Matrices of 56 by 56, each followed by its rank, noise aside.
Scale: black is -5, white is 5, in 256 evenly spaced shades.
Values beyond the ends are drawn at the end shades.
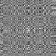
three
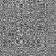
six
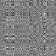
three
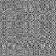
three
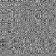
six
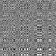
two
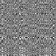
four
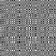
two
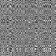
three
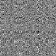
six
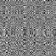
three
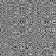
five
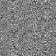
six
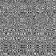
four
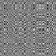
two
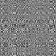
five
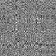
six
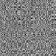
four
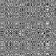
five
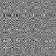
two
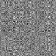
six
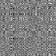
four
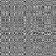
two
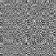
four
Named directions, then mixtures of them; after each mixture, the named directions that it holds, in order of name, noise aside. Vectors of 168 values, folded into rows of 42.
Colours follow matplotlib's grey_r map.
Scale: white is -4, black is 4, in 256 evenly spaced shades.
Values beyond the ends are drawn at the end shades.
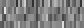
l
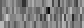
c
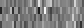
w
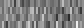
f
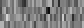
c.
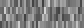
f, l, w.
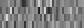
c, f, w.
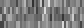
l, w.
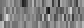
c, f.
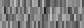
f, l, w.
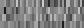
c, l.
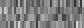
f, l, w.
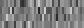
c, f, w.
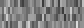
c, f, l.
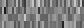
l, w.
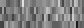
c, f, w.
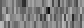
c.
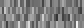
f, l.
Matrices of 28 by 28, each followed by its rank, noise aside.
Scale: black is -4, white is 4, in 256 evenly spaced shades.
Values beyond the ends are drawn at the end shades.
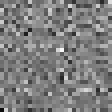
four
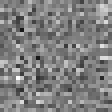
five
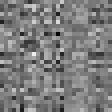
three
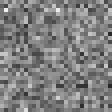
five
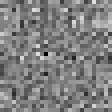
six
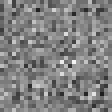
seven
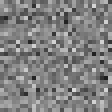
six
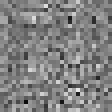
five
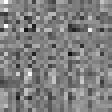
four
